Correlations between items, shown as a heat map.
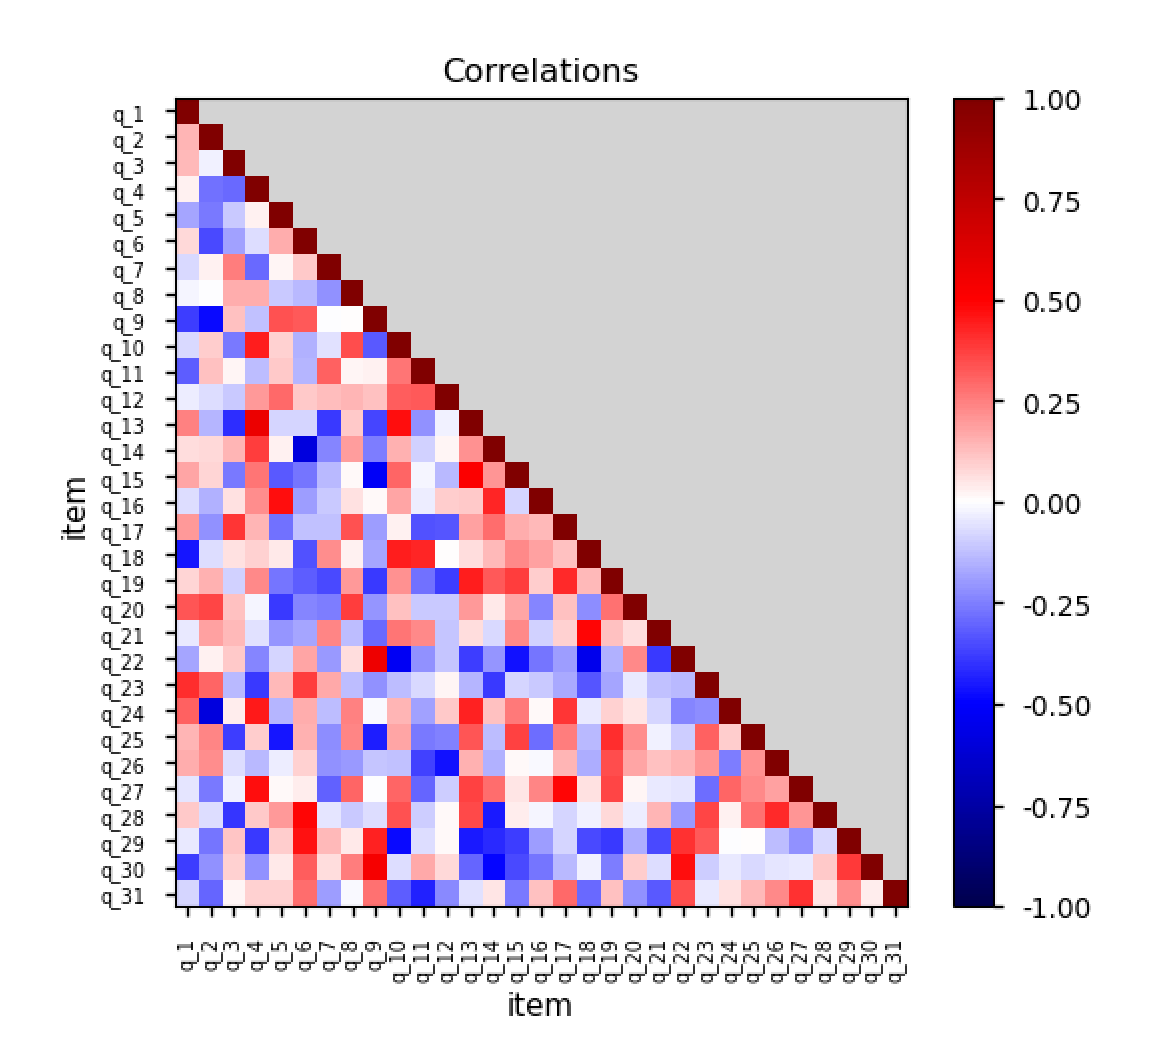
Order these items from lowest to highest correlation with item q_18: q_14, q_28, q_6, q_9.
q_6, q_9, q_28, q_14
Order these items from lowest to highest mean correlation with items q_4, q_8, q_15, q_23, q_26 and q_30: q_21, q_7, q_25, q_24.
q_7, q_21, q_24, q_25
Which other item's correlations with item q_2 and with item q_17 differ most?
q_24
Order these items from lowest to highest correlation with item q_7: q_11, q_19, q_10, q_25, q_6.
q_19, q_25, q_10, q_6, q_11
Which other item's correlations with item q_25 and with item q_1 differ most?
q_3
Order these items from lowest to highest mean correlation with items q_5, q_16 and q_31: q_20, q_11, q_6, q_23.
q_20, q_11, q_23, q_6
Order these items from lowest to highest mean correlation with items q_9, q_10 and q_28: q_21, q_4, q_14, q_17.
q_14, q_17, q_21, q_4
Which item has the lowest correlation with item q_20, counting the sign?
q_5
